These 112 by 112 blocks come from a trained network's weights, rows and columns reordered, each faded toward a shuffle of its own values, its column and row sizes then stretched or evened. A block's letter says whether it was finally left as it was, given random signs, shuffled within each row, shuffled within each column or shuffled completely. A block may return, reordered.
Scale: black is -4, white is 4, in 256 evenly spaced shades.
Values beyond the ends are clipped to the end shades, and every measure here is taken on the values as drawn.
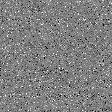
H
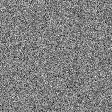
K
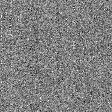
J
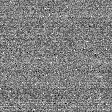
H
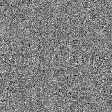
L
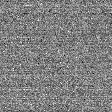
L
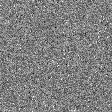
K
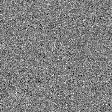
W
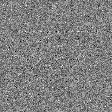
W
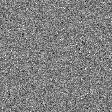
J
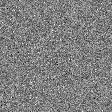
K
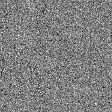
J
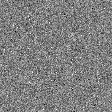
J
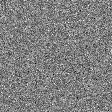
K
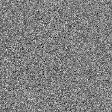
W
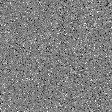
J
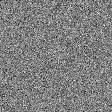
K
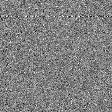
W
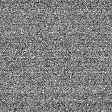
L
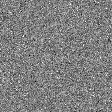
J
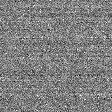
L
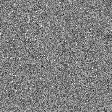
J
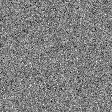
K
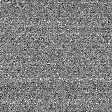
H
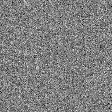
J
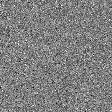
J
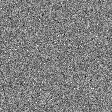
K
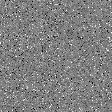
J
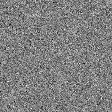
H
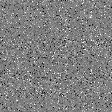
L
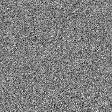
W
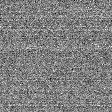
H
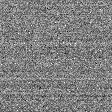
H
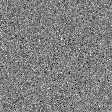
K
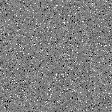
J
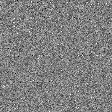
W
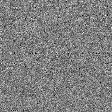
W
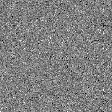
L
